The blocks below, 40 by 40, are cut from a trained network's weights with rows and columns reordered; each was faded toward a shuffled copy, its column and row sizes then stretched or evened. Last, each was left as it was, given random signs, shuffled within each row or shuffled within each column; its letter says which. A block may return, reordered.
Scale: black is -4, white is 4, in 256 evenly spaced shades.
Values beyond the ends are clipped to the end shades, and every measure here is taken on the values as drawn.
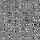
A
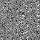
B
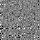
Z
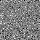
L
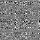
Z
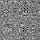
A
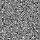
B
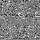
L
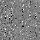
B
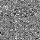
L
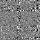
Z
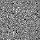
Z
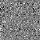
Z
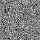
B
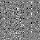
Z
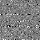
L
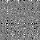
Z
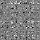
A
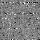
L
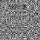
A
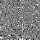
Z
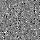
B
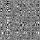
A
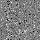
B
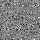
L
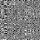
A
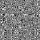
A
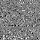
L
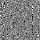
B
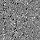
B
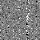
B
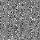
B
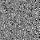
B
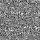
L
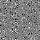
B
